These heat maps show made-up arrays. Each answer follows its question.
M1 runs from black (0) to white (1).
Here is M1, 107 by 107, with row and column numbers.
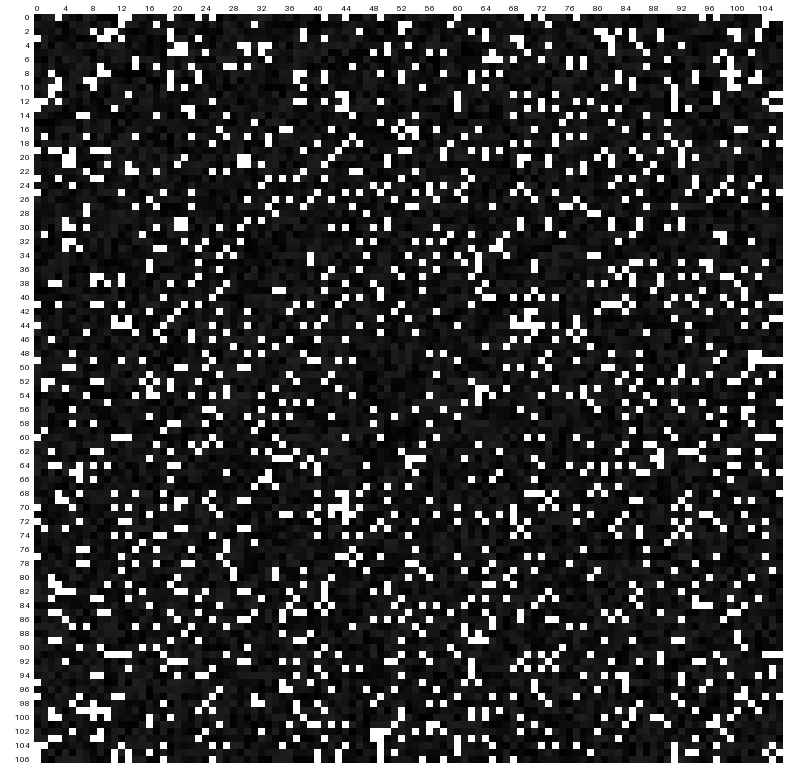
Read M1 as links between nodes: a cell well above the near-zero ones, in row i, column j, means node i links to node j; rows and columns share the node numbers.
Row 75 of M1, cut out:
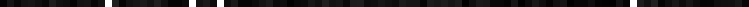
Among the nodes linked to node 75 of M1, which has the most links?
node 27
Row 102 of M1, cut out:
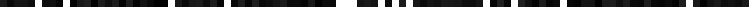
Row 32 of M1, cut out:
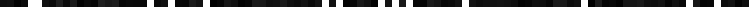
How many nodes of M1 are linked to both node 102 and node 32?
7
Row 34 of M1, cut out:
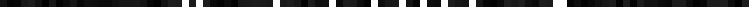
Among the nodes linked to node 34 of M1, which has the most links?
node 60
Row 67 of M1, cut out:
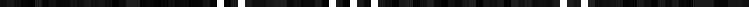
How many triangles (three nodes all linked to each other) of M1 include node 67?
4
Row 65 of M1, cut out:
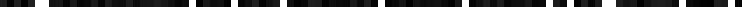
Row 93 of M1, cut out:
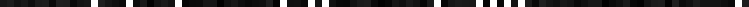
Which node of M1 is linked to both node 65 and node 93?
node 40
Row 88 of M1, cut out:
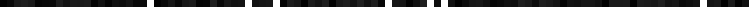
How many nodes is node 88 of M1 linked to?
7
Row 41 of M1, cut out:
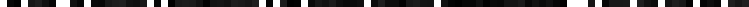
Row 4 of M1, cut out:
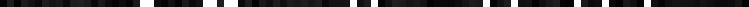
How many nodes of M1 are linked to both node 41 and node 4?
2
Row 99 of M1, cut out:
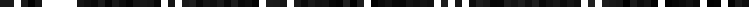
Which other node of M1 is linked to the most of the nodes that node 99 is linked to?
node 8
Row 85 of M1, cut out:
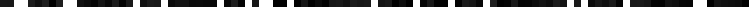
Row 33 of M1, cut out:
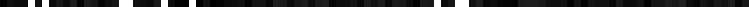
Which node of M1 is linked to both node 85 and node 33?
node 23
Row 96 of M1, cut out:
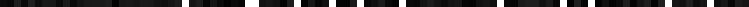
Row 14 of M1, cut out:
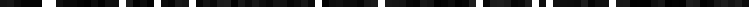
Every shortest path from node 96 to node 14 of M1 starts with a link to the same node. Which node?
node 71
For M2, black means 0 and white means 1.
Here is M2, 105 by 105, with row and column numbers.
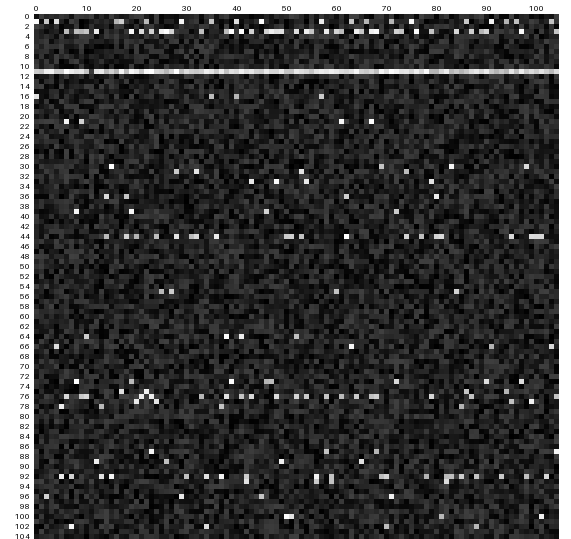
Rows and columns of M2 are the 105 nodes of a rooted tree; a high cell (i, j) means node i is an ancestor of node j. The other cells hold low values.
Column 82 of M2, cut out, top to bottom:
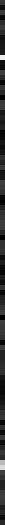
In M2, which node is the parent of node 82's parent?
92
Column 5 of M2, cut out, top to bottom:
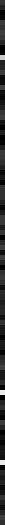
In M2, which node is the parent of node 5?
78
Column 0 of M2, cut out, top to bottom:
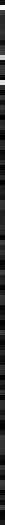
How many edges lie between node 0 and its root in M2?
3
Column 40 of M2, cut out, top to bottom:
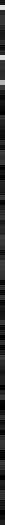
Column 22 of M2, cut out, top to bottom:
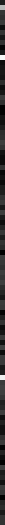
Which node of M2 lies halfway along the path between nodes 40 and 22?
1
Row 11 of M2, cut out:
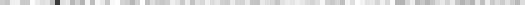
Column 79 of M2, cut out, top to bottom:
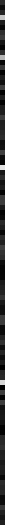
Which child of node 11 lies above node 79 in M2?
3
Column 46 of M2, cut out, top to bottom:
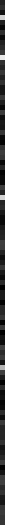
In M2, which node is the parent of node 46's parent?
73
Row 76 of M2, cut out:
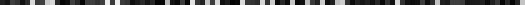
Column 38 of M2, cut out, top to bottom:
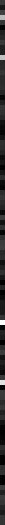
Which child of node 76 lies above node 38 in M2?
64
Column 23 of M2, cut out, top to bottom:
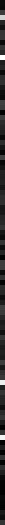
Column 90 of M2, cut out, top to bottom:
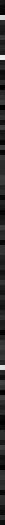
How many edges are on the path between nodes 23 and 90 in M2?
5
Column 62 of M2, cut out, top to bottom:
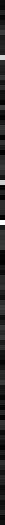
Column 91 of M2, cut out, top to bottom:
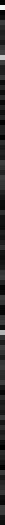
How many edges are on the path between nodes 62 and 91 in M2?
6
